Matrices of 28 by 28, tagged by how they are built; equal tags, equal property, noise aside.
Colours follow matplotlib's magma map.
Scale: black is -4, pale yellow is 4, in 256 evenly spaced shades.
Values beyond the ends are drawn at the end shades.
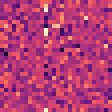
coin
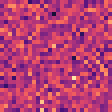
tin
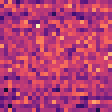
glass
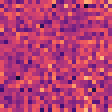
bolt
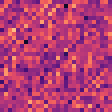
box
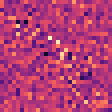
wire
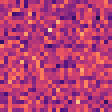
glass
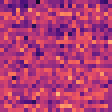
glass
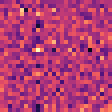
bolt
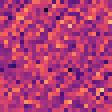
box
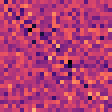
wire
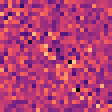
wire
